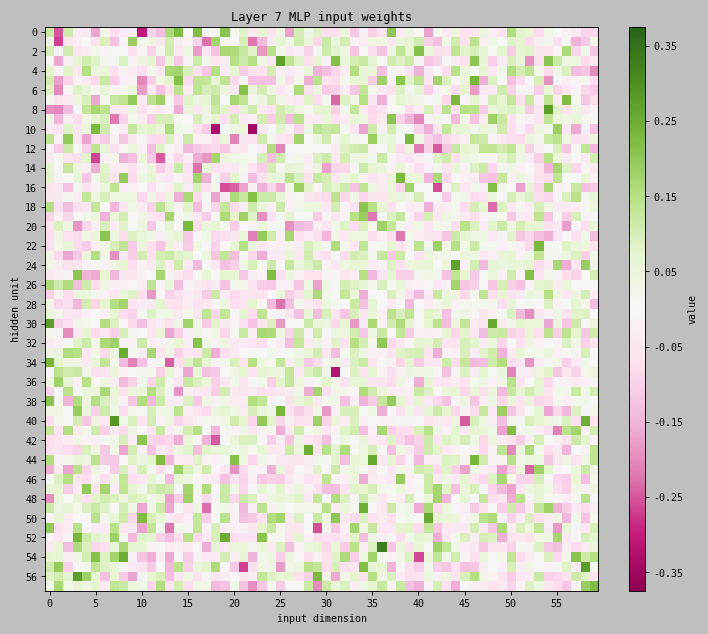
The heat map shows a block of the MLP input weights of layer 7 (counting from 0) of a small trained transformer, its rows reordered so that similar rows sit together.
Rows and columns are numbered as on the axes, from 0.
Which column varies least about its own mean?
51
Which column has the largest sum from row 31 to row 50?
41
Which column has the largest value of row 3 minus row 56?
31
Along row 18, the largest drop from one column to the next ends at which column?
48
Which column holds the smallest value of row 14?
16
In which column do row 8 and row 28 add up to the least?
1
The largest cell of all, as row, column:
53, 36
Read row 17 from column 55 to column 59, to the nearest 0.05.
0 0.1 0.15 0 0.05
